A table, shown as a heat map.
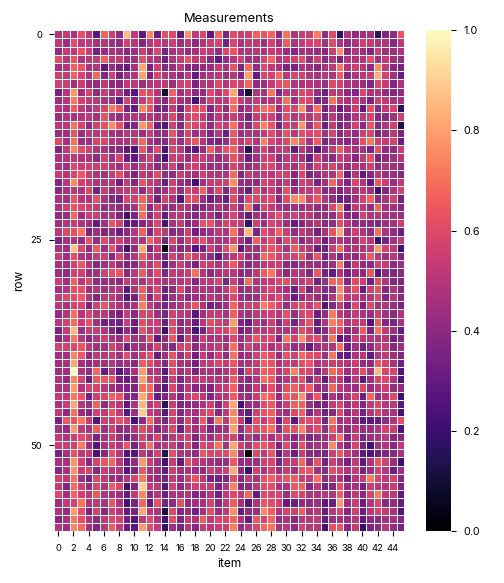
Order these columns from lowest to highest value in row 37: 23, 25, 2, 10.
10, 25, 23, 2
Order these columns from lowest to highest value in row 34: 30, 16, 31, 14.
14, 31, 16, 30
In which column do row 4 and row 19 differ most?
42
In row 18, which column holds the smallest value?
18
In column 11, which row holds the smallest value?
0
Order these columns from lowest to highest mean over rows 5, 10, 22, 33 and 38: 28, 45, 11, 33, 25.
45, 33, 25, 28, 11
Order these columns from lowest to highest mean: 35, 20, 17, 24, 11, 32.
35, 24, 20, 17, 32, 11
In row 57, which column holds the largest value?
37
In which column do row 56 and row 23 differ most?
25
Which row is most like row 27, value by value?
3
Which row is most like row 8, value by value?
34
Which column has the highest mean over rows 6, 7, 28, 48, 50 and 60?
23
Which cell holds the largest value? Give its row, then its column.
41, 2
